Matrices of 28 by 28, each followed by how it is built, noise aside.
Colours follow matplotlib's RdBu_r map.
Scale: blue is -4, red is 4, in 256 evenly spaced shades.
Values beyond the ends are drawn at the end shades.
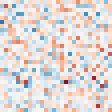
noise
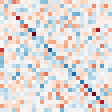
diagonal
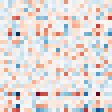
low rank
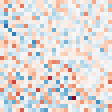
lower triangular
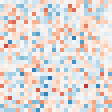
blocks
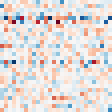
uneven rows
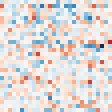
low rank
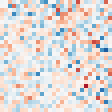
upper triangular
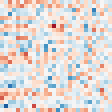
blocks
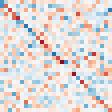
diagonal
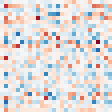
low rank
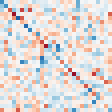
diagonal
